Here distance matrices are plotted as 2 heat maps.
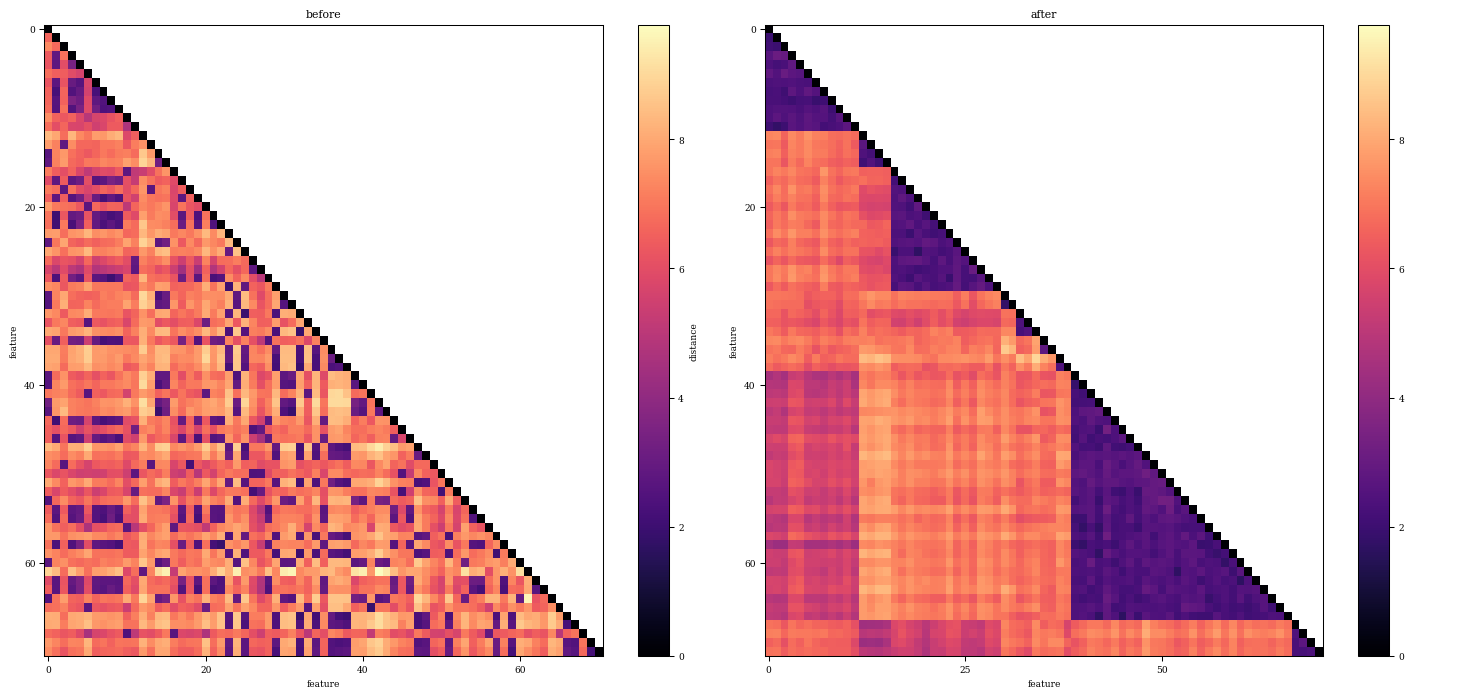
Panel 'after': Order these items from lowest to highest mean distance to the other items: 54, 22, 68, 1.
54, 1, 22, 68
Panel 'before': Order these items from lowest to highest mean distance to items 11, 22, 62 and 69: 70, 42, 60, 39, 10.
70, 10, 39, 60, 42
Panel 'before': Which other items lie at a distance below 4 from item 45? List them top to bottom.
11, 26, 27, 50, 52
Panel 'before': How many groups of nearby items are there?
8
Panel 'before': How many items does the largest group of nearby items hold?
20
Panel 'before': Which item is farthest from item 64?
61
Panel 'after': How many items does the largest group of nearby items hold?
28
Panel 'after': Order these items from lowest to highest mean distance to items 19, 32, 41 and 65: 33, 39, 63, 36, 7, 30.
39, 63, 33, 7, 36, 30
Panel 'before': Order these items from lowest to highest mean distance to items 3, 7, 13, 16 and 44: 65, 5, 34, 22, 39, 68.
22, 68, 5, 65, 39, 34
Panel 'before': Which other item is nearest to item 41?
65
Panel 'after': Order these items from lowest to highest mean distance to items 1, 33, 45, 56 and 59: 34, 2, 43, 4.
43, 2, 4, 34
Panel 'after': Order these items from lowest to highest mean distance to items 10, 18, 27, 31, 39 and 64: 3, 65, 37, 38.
65, 3, 38, 37
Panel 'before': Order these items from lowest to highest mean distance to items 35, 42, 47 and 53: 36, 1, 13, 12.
1, 36, 13, 12
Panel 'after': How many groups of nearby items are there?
9
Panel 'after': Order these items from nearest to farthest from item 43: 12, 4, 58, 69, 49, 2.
58, 49, 2, 4, 69, 12
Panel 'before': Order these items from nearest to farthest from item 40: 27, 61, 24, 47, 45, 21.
24, 27, 45, 21, 47, 61
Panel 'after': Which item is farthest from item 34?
37
